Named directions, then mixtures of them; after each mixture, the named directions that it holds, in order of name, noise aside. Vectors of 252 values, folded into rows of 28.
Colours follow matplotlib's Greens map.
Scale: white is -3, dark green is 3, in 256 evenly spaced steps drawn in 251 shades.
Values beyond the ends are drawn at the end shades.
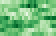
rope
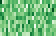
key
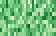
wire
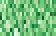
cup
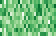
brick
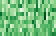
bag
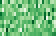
bag, key.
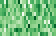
brick, wire.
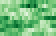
rope.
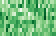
bag, rope.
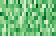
bag, brick, wire.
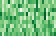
bag.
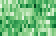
brick, key, rope.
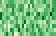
cup, key, wire.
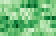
rope.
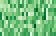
bag, cup, key.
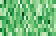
brick.
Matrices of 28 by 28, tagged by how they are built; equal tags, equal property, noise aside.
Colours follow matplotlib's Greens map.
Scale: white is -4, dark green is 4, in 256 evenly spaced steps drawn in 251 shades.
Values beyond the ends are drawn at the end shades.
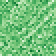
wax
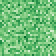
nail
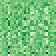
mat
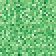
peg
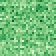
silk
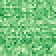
silk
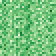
nail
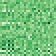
mat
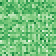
silk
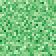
peg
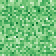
peg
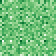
mat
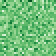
mat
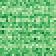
silk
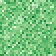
wax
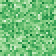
silk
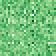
mat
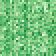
silk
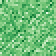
wax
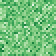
wax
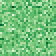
mat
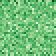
peg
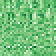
mat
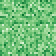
peg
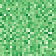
mat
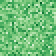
nail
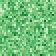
peg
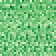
peg
